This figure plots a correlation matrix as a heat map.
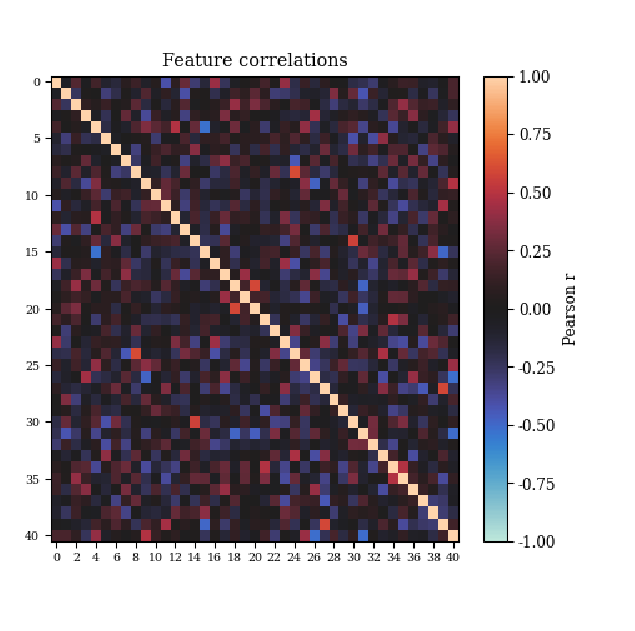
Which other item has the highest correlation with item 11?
39
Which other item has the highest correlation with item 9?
40
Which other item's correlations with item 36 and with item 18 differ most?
20
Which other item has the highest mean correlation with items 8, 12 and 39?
4
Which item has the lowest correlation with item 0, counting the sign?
11
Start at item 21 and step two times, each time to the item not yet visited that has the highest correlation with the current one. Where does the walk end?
35
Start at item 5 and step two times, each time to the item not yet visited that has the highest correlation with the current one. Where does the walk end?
24
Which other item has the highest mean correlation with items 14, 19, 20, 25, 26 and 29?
18
